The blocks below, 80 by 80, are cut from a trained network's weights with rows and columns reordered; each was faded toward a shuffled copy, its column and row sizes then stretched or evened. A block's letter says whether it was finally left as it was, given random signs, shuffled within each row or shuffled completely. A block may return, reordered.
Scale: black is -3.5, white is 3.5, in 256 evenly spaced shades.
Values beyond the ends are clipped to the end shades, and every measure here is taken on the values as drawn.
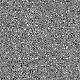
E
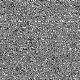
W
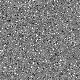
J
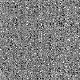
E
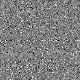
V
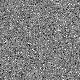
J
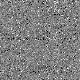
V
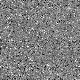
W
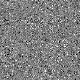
E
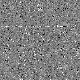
V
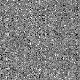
E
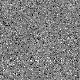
V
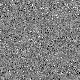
W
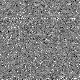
W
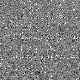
E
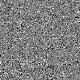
V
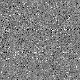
V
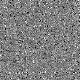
V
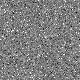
J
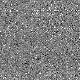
E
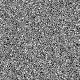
J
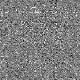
E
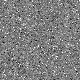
J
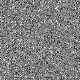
V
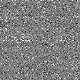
E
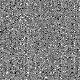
E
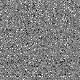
E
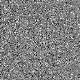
V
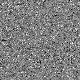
W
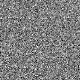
V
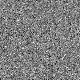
J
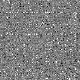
E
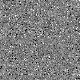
V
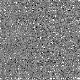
E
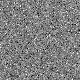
J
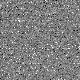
W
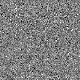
E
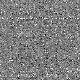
E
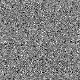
V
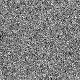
J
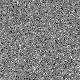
J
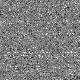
W
